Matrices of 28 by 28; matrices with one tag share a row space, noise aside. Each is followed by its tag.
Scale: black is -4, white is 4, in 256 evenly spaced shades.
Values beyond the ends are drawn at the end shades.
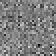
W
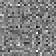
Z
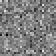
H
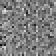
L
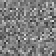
W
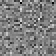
H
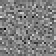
L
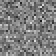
H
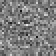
Z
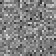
H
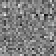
W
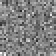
L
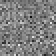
W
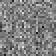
L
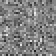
H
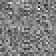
Z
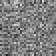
H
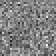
Z
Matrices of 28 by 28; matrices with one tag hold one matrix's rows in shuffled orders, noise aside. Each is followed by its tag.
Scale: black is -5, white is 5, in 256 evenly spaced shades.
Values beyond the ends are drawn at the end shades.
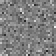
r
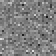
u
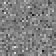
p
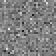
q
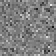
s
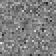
u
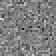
u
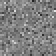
p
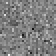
q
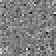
r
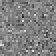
u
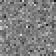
r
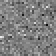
u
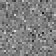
p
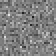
q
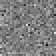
r
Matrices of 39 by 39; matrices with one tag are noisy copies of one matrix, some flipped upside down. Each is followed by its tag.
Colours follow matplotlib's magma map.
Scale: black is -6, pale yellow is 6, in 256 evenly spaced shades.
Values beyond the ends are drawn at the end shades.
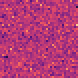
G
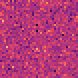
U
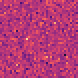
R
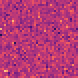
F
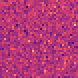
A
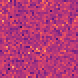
U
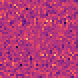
R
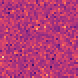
U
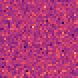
A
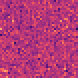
F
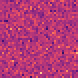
G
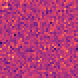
F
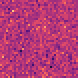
U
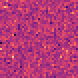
F
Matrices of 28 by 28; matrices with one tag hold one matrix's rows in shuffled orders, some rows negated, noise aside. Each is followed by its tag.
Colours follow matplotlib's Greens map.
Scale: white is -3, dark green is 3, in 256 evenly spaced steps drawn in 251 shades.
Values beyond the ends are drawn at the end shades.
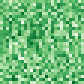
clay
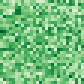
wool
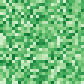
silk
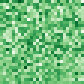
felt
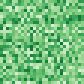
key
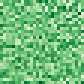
wool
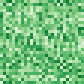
key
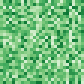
clay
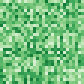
key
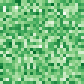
key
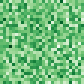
clay
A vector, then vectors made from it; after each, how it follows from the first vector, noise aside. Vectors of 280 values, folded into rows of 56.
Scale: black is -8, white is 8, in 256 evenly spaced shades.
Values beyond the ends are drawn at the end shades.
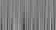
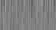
reversed, shrunk.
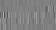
wrapped around, partly zeroed.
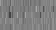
wrapped around, partly zeroed.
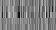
wrapped around, scaled up.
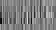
wrapped around, scaled up.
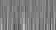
negated.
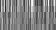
reversed, negated, scaled up.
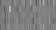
wrapped around, negated, partly zeroed.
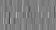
wrapped around, negated, partly zeroed.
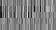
wrapped around, scaled up.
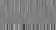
partly zeroed.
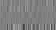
partly zeroed.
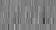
wrapped around, partly zeroed.
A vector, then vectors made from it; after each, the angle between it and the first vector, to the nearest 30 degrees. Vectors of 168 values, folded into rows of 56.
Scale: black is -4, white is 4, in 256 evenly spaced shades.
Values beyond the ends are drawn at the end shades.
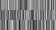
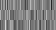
60 degrees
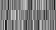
120 degrees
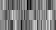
120 degrees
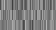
90 degrees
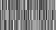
120 degrees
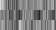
120 degrees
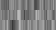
120 degrees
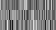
150 degrees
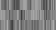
120 degrees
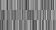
60 degrees
